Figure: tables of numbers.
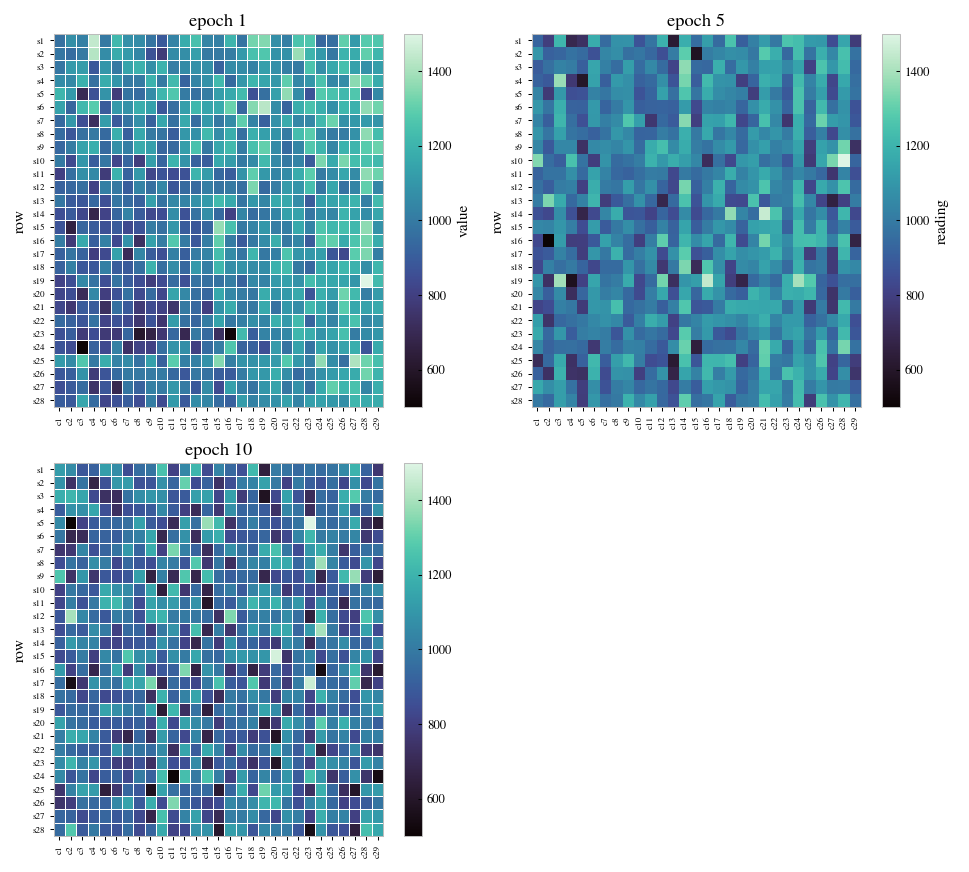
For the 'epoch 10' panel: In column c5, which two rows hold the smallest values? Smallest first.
s25, s3
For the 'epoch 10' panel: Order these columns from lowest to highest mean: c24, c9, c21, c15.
c15, c9, c21, c24
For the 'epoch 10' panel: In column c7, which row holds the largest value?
s15
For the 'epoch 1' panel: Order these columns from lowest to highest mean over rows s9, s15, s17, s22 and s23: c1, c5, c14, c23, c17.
c5, c1, c14, c17, c23
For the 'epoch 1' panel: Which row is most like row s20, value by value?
s22
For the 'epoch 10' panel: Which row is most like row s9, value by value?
s16
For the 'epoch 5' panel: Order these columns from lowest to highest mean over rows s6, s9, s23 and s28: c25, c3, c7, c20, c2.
c25, c2, c7, c20, c3
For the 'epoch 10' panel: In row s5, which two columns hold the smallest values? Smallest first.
c2, c29
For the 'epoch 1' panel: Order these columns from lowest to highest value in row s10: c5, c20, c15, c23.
c23, c5, c20, c15
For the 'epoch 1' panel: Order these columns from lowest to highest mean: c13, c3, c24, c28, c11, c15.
c3, c13, c11, c15, c24, c28
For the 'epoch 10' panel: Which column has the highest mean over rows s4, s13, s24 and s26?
c24
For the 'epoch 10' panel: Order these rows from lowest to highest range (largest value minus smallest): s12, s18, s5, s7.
s18, s7, s12, s5
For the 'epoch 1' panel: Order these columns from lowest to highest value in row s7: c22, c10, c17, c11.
c11, c22, c10, c17
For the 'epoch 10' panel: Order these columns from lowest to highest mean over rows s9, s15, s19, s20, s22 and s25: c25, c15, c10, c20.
c15, c25, c10, c20
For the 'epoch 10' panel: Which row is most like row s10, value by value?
s19
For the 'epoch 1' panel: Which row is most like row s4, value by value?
s25
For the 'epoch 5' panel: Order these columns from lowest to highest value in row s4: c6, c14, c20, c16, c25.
c20, c25, c6, c16, c14
